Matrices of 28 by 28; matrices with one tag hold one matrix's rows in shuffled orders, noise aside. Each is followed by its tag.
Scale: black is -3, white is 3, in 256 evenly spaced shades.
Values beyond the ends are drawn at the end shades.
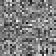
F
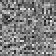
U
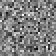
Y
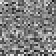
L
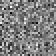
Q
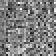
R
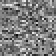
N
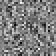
Y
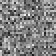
U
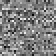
U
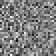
Q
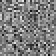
Y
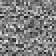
L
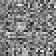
R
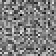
Y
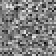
N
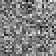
F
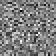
Y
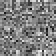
F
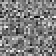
L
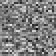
N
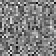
Q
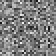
Y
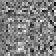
R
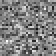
N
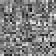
F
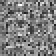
R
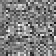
R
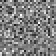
Y
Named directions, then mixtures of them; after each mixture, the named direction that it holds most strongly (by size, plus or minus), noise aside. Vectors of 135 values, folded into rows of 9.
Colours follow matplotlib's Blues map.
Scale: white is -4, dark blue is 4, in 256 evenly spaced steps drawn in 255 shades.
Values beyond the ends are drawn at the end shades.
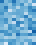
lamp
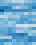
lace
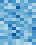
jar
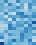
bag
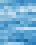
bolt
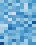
bag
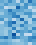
jar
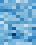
jar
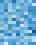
lamp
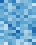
jar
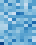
bag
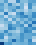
bag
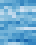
bolt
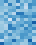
bag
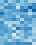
jar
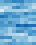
lace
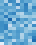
bag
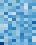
bag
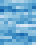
lace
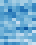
bolt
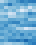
bolt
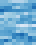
lace
